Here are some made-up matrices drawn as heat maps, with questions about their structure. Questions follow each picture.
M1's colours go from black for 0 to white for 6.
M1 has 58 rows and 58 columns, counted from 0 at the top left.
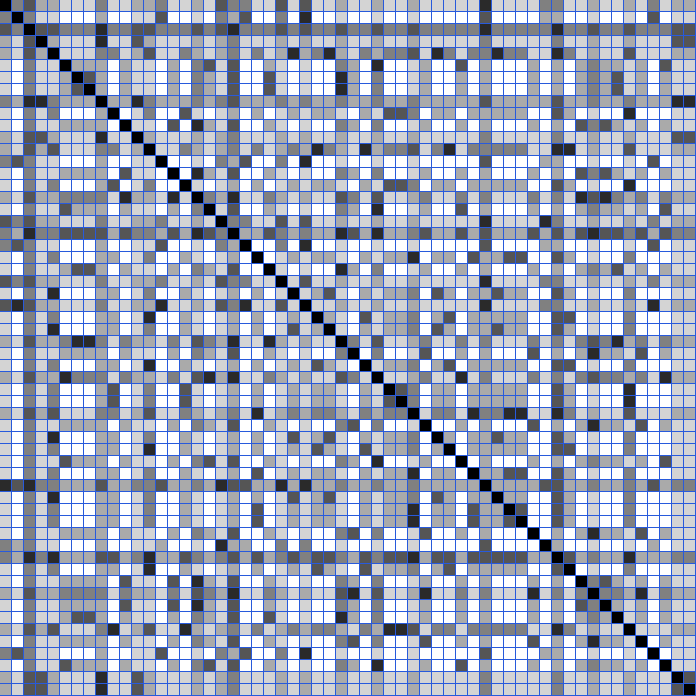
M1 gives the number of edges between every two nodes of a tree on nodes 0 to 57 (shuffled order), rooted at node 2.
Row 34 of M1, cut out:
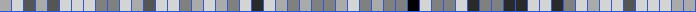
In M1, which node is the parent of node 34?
46
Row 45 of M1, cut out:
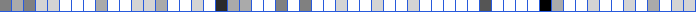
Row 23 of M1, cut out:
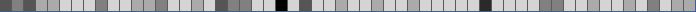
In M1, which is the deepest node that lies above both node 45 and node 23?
40
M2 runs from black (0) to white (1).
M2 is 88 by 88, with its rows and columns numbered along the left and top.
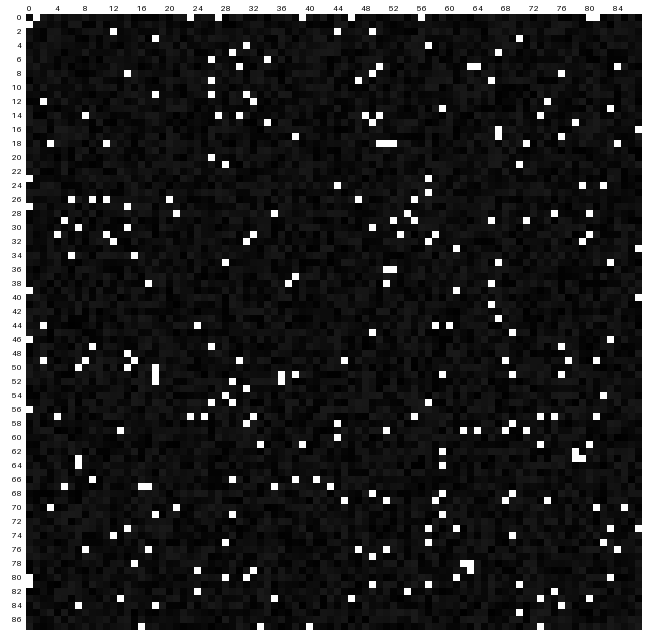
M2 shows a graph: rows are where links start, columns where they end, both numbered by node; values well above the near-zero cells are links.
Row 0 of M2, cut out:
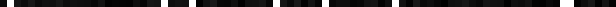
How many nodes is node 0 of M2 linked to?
8
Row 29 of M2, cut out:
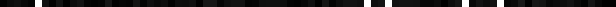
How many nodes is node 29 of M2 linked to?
5
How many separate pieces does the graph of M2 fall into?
8
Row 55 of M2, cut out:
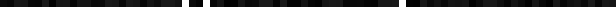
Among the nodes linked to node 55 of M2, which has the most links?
node 57
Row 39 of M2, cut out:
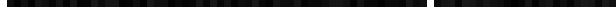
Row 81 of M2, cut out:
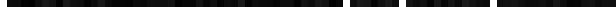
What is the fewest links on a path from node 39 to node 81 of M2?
2
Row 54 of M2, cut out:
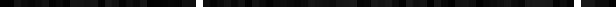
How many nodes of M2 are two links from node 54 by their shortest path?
5
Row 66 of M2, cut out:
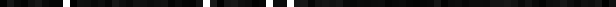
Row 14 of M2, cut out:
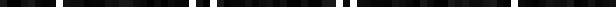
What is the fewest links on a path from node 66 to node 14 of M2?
5
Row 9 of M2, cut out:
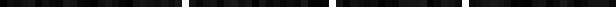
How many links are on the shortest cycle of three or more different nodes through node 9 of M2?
3
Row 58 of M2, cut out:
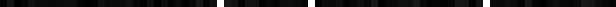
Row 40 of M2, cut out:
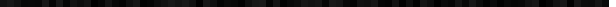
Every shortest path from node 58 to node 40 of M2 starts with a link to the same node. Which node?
node 31
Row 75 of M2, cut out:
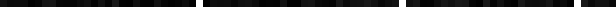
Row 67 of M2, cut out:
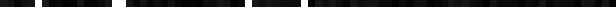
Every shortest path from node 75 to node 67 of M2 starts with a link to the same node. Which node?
node 28
